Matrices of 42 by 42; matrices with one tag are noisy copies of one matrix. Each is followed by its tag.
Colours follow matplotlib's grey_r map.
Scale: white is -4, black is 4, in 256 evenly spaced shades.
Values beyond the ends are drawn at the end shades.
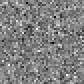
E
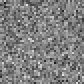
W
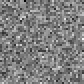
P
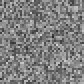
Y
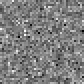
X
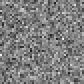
P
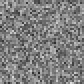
E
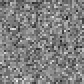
W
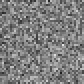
P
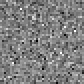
W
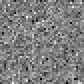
X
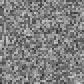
X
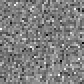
P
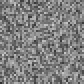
W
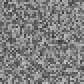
Y
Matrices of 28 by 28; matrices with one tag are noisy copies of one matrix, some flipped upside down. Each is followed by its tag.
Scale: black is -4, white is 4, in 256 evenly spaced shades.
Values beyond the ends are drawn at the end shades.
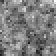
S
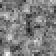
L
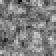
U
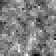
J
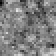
S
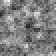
L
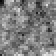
S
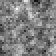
J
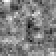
L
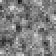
U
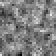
U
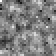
U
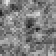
L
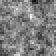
J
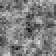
L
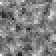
U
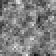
J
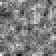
U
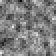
U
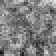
S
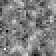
J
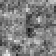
L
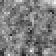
S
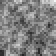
S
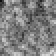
S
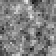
J
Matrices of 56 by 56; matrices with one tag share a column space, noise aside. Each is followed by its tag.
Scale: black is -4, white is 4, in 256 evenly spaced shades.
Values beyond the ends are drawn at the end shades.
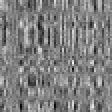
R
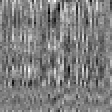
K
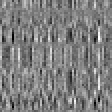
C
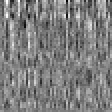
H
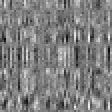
C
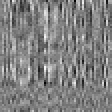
K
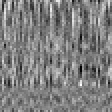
K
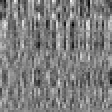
H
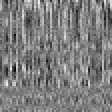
K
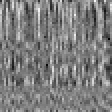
K
